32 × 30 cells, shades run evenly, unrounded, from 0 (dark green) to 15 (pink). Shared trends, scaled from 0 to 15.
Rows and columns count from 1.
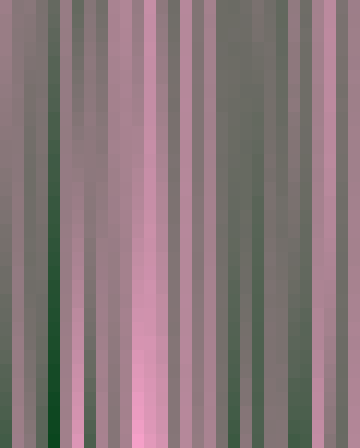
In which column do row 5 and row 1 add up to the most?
13
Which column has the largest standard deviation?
7
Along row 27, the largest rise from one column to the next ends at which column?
6
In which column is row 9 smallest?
5
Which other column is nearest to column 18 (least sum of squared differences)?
30
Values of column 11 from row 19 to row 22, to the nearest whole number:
10 10 10 10
